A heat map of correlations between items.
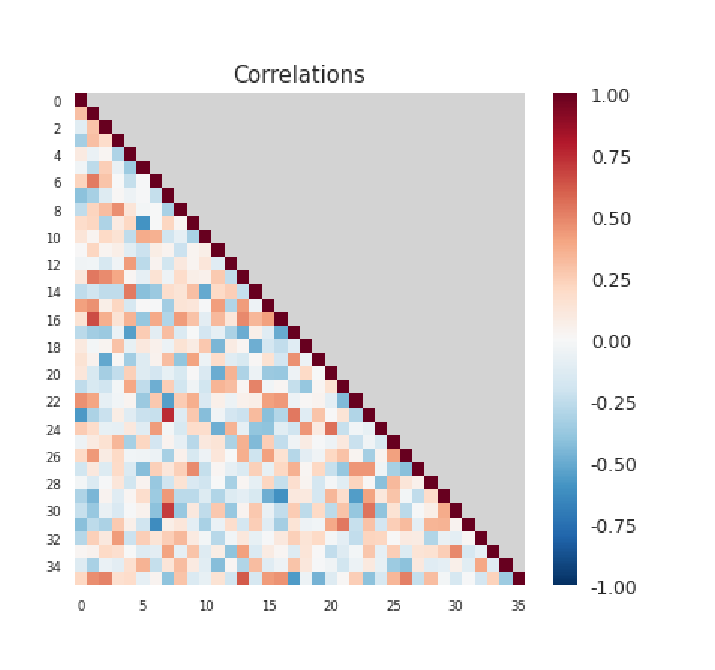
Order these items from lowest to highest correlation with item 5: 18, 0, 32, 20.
20, 0, 18, 32
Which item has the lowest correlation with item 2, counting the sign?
19
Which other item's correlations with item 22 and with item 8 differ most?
0
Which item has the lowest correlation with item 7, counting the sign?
22
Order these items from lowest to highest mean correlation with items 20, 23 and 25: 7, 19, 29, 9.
9, 19, 7, 29
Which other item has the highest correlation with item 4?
14
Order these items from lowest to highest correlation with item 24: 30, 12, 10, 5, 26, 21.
30, 21, 5, 26, 10, 12
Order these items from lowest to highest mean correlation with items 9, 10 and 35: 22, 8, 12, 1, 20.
20, 12, 8, 22, 1
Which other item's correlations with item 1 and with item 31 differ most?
6
